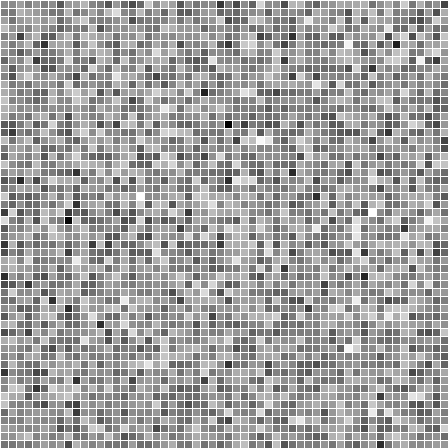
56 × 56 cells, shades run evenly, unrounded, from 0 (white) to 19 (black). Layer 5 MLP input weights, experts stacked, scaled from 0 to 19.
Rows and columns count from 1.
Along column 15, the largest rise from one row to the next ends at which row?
23
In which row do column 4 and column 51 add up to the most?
36
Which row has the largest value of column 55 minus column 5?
5
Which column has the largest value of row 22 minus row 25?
37
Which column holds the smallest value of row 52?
47
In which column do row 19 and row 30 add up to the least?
45
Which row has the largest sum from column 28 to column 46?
16
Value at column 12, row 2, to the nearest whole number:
7
